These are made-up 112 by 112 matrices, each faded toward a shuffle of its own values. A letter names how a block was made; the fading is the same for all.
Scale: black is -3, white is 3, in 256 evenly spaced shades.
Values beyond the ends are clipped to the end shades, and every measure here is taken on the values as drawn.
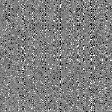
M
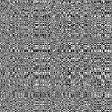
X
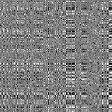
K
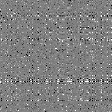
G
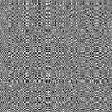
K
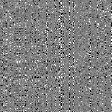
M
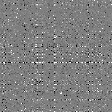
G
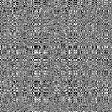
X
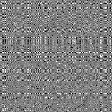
K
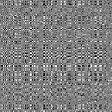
K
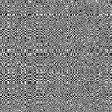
K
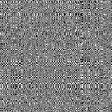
X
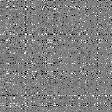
G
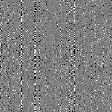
M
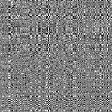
X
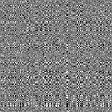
X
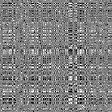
K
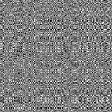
X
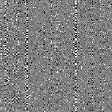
M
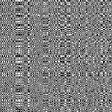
K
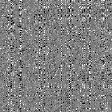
M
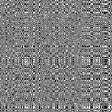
K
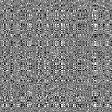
X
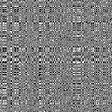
K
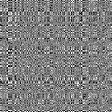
K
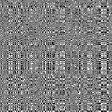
K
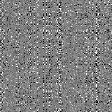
M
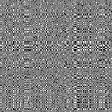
K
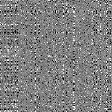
M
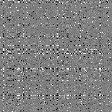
G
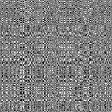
X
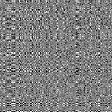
X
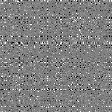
G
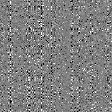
M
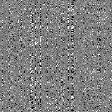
M
